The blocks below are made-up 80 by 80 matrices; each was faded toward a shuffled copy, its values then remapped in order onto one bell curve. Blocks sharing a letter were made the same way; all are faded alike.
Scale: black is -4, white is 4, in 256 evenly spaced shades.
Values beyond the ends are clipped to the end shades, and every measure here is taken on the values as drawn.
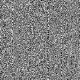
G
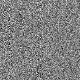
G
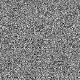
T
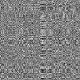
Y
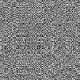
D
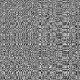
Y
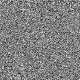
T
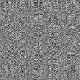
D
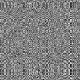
Y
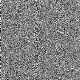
G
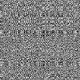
D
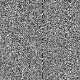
G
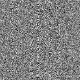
G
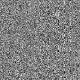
G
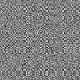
Y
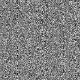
G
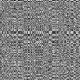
Y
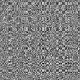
Y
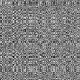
Y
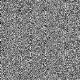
G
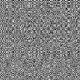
Y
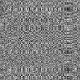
Y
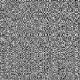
D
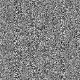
G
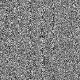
G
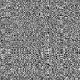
D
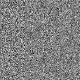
G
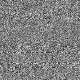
T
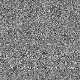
T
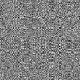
D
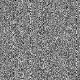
G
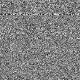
T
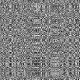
Y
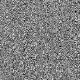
G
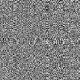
D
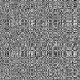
Y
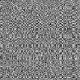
Y
